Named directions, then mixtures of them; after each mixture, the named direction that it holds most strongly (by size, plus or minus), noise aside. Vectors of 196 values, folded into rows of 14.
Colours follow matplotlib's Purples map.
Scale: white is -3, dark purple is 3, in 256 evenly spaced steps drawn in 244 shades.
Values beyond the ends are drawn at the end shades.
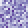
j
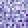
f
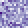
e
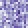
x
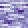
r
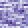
r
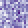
x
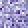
f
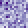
j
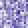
x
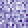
f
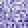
f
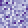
j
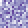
j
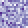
e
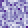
e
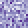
f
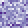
e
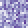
x
